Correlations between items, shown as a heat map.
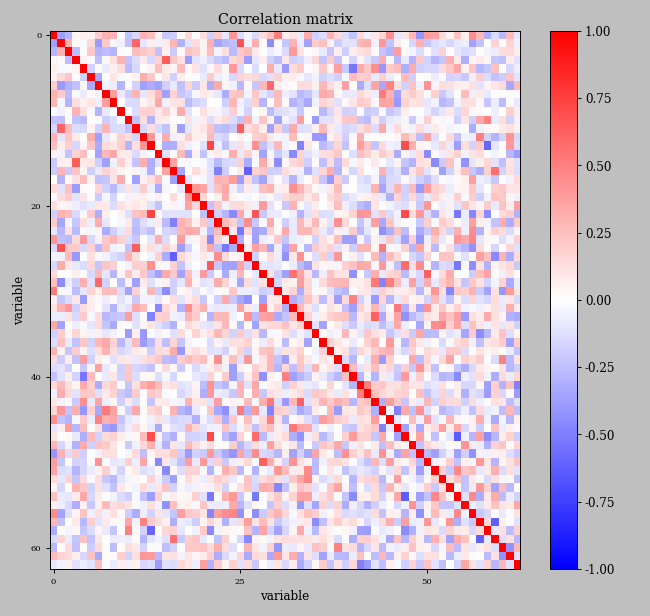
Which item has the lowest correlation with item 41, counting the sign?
62
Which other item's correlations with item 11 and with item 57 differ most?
1
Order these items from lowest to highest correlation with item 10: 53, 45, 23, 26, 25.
25, 45, 53, 23, 26
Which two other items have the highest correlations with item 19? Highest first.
18, 23
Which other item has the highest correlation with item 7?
44
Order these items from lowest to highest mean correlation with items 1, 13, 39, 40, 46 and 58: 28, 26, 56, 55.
56, 55, 28, 26
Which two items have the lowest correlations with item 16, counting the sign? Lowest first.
26, 22
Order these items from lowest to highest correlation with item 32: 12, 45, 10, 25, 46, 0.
10, 45, 0, 12, 25, 46
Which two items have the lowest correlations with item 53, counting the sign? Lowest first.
30, 59
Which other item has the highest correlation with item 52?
34
